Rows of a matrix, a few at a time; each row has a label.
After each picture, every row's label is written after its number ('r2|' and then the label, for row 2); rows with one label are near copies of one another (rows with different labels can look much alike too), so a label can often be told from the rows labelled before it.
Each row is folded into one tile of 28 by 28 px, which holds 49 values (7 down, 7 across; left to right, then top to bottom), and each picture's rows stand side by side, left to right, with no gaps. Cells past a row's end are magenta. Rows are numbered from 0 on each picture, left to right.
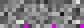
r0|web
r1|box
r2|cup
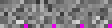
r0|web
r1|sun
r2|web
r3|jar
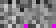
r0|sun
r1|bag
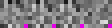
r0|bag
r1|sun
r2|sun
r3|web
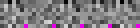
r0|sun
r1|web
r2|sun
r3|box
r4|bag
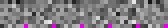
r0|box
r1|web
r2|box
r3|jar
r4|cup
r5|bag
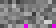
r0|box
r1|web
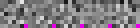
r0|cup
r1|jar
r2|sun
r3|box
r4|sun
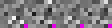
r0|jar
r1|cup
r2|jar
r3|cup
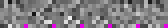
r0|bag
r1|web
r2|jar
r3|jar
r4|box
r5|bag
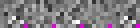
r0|jar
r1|sun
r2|web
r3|bag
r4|jar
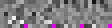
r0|jar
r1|web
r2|bag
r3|bag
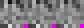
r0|bag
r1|bag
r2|bag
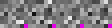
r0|web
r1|cup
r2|jar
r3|cup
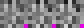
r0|sun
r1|sun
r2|sun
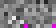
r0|jar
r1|box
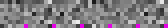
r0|box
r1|cup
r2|web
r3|bag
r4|web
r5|cup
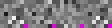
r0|jar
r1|cup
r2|bag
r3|jar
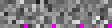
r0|cup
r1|sun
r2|web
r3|jar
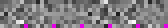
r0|web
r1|sun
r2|box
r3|cup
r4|web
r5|bag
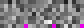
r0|sun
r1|web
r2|sun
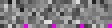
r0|sun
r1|web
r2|cup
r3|bag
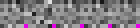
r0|box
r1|cup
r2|box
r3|box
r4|box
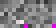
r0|web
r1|box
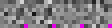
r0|cup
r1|cup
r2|box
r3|sun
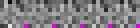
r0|bag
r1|box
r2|sun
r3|sun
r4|sun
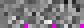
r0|jar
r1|web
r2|sun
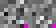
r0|cup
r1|jar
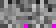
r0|bag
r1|sun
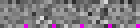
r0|box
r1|jar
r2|box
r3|cup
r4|box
